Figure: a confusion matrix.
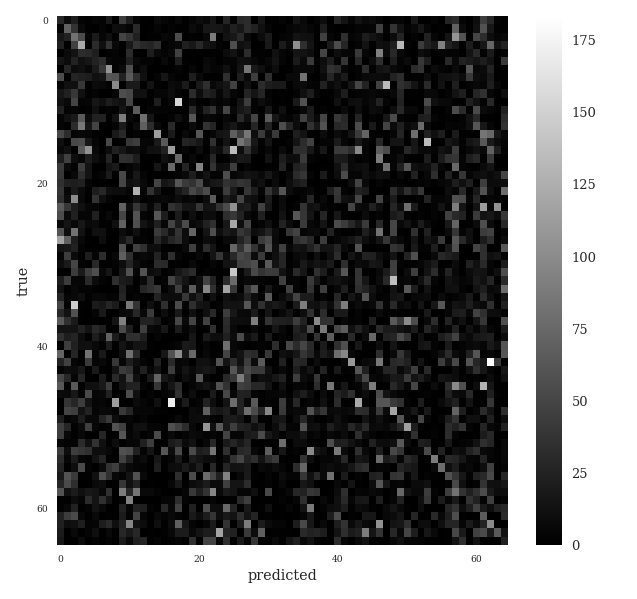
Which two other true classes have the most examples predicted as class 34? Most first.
3, 24
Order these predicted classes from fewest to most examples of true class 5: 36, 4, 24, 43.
24, 4, 43, 36
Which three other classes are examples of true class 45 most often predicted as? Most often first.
61, 57, 39
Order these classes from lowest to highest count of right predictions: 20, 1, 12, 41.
20, 1, 12, 41
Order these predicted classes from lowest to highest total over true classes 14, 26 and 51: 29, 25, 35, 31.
35, 31, 25, 29
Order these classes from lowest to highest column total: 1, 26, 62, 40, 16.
16, 1, 40, 26, 62
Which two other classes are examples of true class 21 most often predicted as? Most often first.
11, 64
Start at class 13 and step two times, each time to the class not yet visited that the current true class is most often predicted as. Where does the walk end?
49
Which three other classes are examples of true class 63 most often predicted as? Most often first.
23, 44, 29
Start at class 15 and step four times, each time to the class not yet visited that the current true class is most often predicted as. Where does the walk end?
57
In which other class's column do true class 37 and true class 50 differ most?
28
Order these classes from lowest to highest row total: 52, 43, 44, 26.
52, 43, 44, 26
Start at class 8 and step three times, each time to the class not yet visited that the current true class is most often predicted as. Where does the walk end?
25
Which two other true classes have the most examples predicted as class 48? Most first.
32, 37
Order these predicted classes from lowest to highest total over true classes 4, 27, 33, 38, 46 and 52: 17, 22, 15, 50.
15, 50, 22, 17
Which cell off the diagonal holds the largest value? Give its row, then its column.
42, 62
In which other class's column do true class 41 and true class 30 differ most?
17
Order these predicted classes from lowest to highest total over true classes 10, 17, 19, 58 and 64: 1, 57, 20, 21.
20, 1, 21, 57
